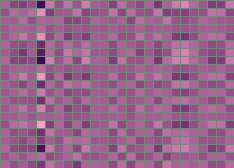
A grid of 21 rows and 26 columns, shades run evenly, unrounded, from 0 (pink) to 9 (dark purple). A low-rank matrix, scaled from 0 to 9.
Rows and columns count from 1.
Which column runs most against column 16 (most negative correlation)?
8
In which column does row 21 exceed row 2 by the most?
5
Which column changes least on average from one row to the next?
12
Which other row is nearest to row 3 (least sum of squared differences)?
15
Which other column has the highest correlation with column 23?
16
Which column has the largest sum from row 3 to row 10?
9
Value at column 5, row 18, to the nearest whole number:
6
